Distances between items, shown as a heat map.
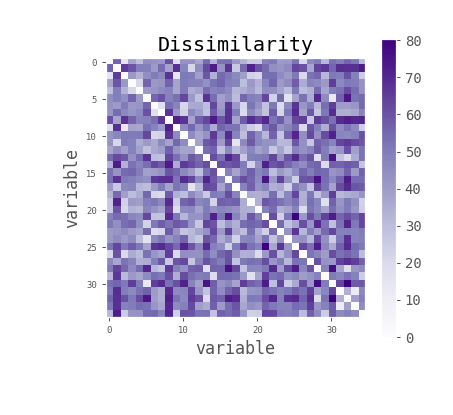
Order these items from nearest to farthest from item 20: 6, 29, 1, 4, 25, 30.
4, 29, 6, 25, 30, 1
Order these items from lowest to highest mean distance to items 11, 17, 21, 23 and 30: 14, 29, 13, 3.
3, 29, 13, 14
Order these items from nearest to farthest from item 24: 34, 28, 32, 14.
34, 14, 28, 32
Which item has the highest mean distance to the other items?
8
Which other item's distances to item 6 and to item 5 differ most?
30
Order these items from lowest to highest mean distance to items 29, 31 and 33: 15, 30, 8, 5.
15, 5, 30, 8
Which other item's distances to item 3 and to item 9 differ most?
2
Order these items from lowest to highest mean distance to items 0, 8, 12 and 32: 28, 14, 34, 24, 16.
24, 28, 34, 14, 16
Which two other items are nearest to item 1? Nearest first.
11, 17
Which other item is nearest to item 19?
29
